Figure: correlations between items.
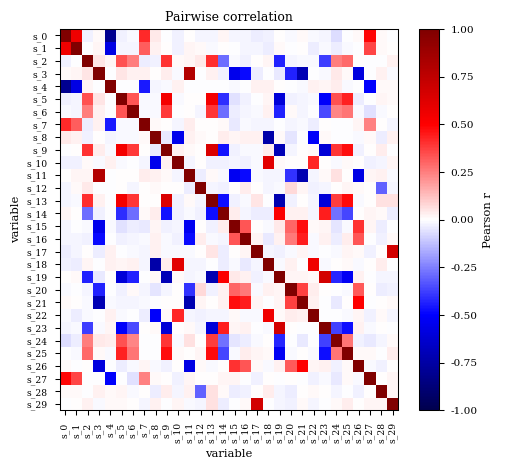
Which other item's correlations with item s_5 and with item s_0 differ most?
s_4
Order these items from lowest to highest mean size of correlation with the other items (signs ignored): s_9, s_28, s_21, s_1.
s_28, s_1, s_21, s_9
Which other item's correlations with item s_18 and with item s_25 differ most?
s_8
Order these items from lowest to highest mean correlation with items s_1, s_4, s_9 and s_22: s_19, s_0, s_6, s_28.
s_19, s_0, s_28, s_6
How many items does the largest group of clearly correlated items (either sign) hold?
10
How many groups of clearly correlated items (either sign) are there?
6
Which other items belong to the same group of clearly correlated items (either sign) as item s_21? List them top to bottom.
s_3, s_11, s_15, s_16, s_20, s_26
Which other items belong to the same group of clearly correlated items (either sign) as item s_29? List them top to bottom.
s_17
